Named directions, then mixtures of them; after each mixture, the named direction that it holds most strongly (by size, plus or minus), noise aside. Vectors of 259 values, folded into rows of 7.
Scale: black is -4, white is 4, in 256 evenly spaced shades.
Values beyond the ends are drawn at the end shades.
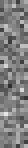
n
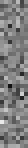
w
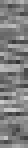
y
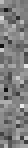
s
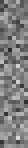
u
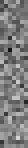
u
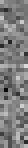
s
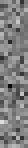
w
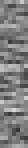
y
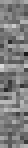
y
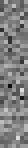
n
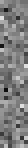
s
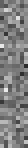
s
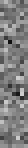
w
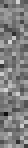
n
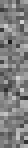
n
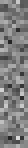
w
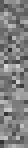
u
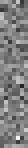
u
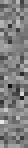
w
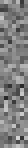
w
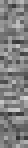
y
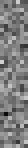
n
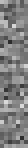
s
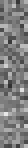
n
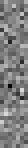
n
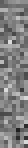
n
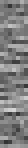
y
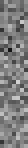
u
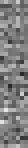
w
